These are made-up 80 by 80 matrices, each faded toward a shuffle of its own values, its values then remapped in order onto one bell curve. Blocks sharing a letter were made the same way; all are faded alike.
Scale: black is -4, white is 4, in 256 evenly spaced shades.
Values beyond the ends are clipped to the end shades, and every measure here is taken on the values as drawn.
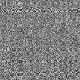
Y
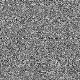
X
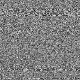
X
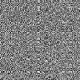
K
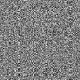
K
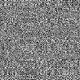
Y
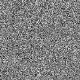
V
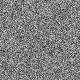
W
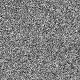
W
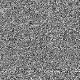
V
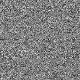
V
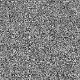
V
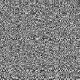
Y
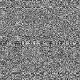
Y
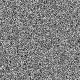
W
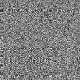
Y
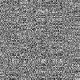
K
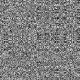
K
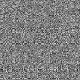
Y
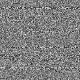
X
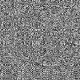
Y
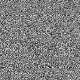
X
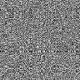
K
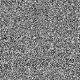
V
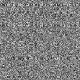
Y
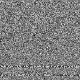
X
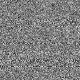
X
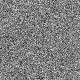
W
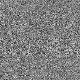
X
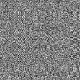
K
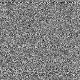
X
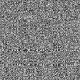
Y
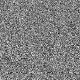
V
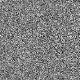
V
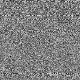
X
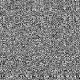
Y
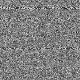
X
